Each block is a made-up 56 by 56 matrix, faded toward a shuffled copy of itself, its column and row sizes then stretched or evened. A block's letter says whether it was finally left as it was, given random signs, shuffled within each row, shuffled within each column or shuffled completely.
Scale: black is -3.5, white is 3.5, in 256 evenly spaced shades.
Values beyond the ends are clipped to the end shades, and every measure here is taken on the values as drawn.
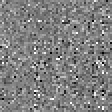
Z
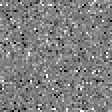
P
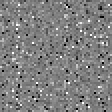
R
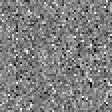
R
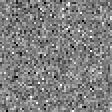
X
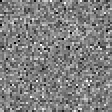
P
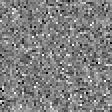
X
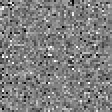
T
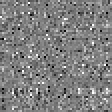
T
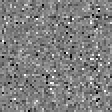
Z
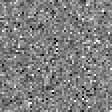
R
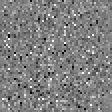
R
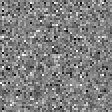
Z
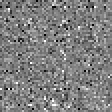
Z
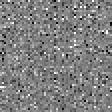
T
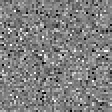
T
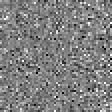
T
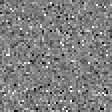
P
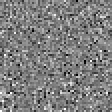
Z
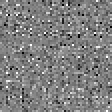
T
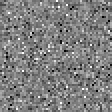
X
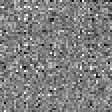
T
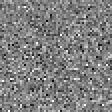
P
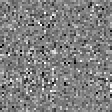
Z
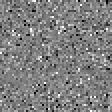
P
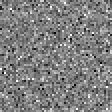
X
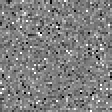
X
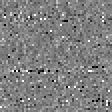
P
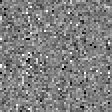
R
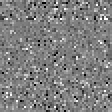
Z
